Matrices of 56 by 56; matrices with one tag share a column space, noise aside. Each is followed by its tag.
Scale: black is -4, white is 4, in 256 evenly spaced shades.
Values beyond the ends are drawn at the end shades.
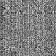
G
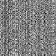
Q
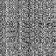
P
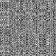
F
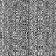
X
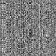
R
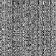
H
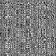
R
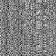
F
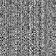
H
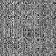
R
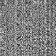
H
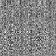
H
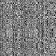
R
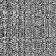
R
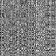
H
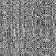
R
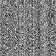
H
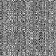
X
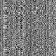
G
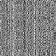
X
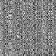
Q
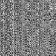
F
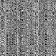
F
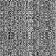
X
